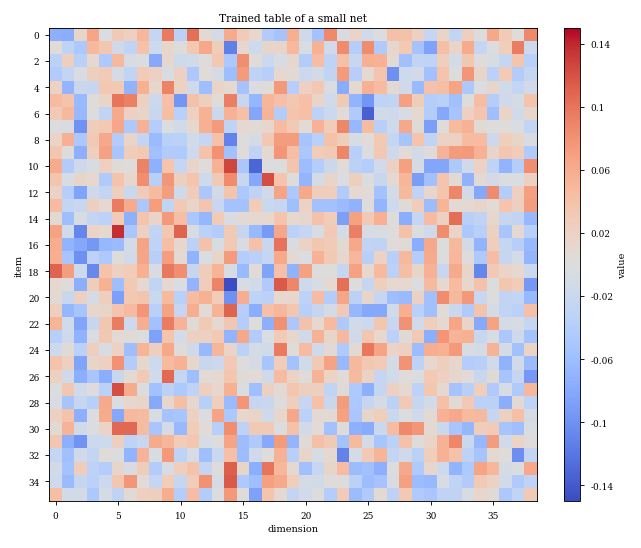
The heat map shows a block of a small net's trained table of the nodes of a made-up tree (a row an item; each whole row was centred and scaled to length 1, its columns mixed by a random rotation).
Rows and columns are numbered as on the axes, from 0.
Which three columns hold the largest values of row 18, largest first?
0, 9, 10
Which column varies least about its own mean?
27
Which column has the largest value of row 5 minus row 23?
14
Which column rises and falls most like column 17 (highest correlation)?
34
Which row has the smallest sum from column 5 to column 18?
8
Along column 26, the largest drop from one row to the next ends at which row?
33
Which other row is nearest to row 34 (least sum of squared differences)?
21
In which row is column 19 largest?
19
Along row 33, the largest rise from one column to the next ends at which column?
17
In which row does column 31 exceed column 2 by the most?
15
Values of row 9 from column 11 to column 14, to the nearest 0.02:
-0.02 0.04 0.08 -0.06
